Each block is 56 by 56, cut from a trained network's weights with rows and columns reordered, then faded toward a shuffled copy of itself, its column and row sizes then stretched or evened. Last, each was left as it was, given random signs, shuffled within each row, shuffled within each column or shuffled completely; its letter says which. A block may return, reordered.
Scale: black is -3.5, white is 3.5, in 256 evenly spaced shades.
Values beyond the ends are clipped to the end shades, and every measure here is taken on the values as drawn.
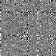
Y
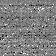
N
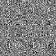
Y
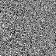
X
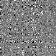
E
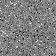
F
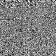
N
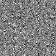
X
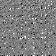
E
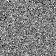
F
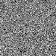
N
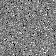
F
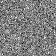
F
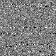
N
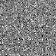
E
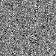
X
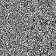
X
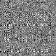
Y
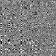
Y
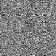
Y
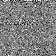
N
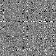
E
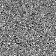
N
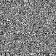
N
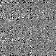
E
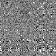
Y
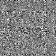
E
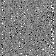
X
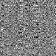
Y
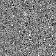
X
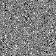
X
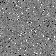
F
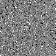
X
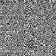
Y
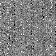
X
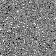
F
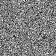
F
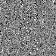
X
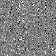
X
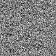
X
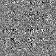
E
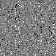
X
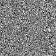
X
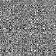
Y
